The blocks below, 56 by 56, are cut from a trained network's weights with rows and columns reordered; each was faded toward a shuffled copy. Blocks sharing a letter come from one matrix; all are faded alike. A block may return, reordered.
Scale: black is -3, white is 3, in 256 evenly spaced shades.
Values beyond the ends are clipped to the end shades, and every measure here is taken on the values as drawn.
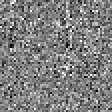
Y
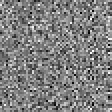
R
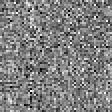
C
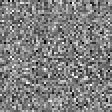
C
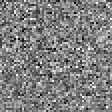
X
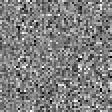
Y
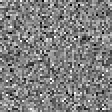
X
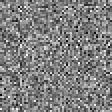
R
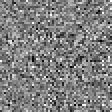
X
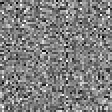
C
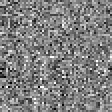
X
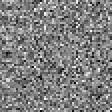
R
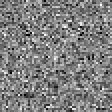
X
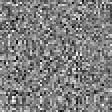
R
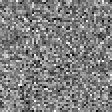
C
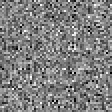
X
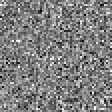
Y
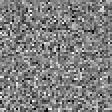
X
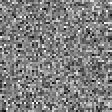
C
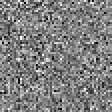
Y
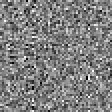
C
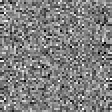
R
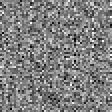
R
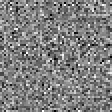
X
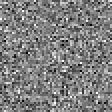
Y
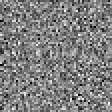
C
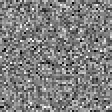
X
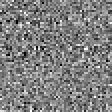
X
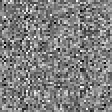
R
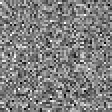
C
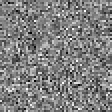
C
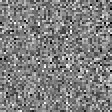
Y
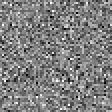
Y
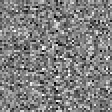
C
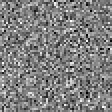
R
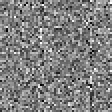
C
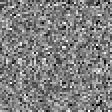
X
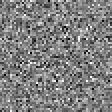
X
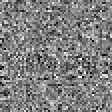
X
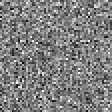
C
